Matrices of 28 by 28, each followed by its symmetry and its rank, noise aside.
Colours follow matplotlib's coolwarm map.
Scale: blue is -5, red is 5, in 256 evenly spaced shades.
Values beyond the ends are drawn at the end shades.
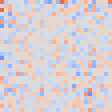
no symmetry, rank four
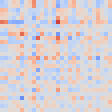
no symmetry, rank three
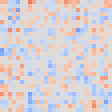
no symmetry, rank four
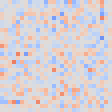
antisymmetric, rank four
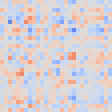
no symmetry, rank three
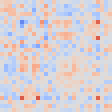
symmetric, rank four
